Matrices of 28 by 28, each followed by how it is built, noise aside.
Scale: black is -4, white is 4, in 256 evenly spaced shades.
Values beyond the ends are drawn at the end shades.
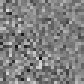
lower triangular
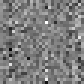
uneven columns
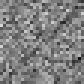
Hankel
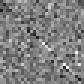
diagonal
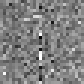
uneven columns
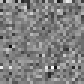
uneven rows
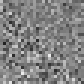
lower triangular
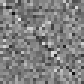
diagonal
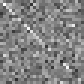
diagonal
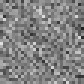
Toeplitz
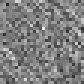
Toeplitz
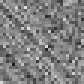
Toeplitz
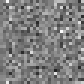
uneven columns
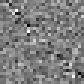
banded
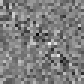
banded
